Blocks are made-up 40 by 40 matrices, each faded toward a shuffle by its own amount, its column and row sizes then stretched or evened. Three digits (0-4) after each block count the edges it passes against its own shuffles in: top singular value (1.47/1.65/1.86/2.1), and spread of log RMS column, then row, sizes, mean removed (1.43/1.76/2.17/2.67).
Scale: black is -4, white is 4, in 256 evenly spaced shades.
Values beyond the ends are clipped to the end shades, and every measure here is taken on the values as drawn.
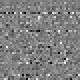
0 0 3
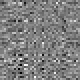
4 2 3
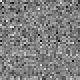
2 0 1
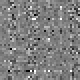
0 3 2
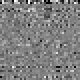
2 0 4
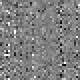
0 3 0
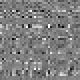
4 1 4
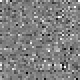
2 0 2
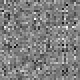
2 3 1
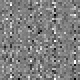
1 4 0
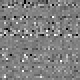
1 0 4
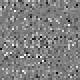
2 0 1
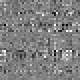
3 1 4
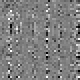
4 4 1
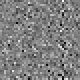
2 1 1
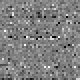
1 0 3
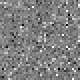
0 1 1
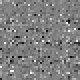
0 0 3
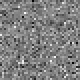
0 1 0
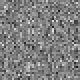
2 2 0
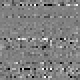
1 0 4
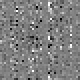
0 4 0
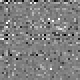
3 0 3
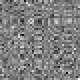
4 0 1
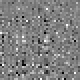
3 2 2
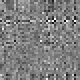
4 2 3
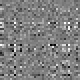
4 3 3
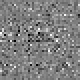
0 1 3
